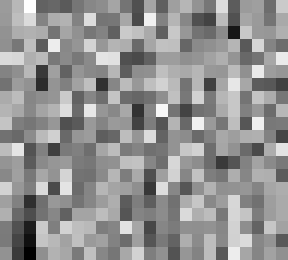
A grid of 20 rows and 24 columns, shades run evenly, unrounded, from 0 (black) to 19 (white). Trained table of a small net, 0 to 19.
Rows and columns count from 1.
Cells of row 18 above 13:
7
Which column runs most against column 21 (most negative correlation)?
10
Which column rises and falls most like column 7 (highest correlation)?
21
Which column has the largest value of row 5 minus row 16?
3
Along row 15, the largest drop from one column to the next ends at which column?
5
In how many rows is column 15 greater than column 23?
12
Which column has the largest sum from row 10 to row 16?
17
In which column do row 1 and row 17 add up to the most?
16
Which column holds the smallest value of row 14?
13
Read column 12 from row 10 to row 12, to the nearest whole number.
5 11 10
